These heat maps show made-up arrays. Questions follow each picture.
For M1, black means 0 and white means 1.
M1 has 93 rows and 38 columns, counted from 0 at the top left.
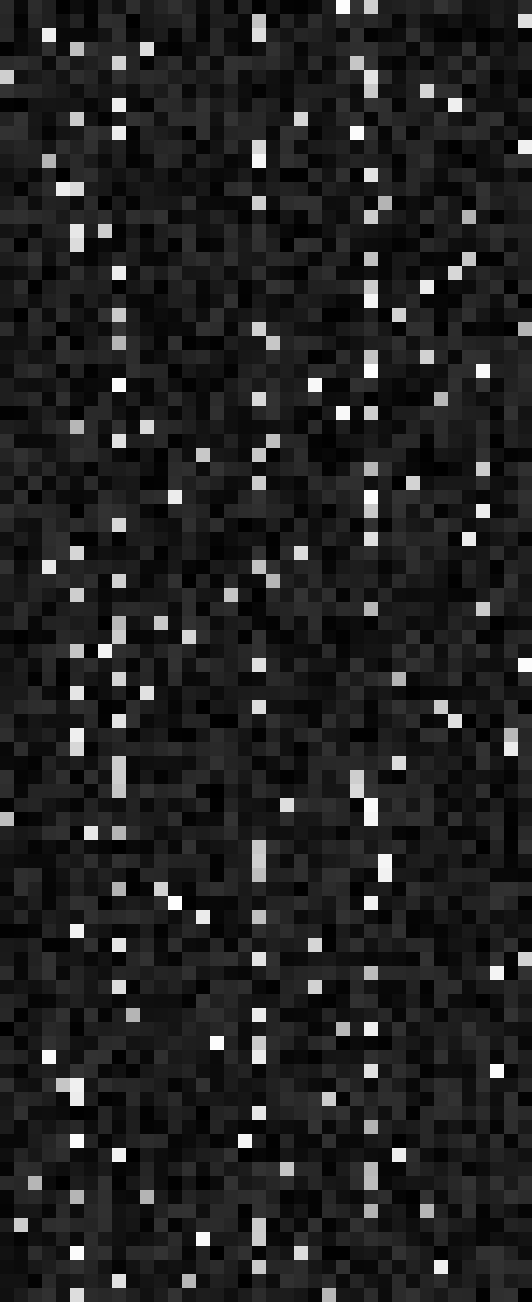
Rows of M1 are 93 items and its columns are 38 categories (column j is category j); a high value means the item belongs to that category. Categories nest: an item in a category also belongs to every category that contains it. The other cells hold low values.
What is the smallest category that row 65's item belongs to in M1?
14
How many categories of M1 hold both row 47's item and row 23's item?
2
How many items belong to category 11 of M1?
2
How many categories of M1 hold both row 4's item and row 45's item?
1
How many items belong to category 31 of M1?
3
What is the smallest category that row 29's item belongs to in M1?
24
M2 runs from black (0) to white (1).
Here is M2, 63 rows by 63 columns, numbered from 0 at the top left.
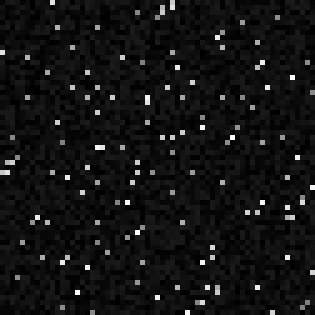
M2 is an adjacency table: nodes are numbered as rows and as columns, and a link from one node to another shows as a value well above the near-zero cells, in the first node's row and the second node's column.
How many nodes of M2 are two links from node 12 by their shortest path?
3
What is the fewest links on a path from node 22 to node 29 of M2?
2
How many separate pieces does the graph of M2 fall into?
7
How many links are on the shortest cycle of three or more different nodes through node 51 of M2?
4
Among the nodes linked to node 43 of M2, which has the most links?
node 57
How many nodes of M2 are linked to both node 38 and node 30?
1
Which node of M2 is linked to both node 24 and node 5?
node 11
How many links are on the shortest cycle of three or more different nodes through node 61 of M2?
5
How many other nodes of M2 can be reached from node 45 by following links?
10
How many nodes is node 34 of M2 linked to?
6
